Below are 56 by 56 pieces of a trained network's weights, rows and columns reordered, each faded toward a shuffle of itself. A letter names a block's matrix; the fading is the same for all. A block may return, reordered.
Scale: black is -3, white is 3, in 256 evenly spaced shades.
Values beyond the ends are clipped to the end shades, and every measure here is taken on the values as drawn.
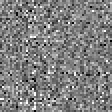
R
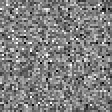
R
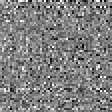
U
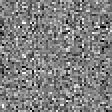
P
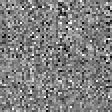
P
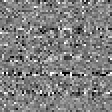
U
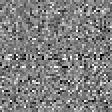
U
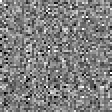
P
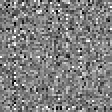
R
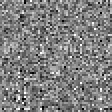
R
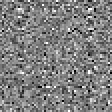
P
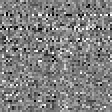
U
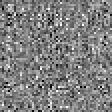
P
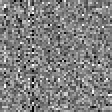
R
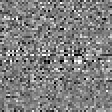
U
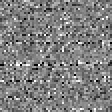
U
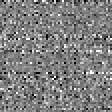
U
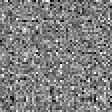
P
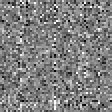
R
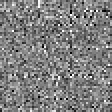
R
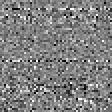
U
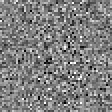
P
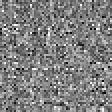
R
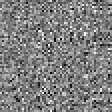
P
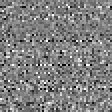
U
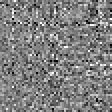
P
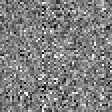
R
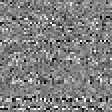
U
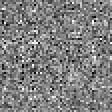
P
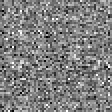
R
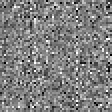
R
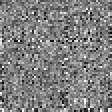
P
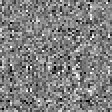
P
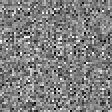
P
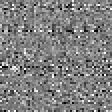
U
